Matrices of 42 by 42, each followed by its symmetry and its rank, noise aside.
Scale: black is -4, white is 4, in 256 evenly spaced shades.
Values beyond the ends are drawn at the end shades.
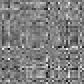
antisymmetric, rank four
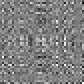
no symmetry, rank three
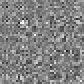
symmetric, rank six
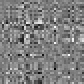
antisymmetric, rank four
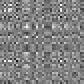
symmetric, rank three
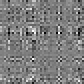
no symmetry, rank three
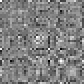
symmetric, rank four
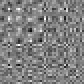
symmetric, rank three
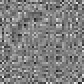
symmetric, rank four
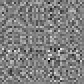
antisymmetric, rank four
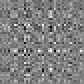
no symmetry, rank three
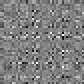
no symmetry, rank four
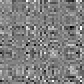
no symmetry, rank three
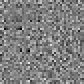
no symmetry, rank six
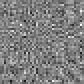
antisymmetric, rank six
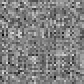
no symmetry, rank six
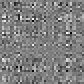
no symmetry, rank four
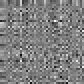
antisymmetric, rank four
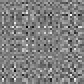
no symmetry, rank three
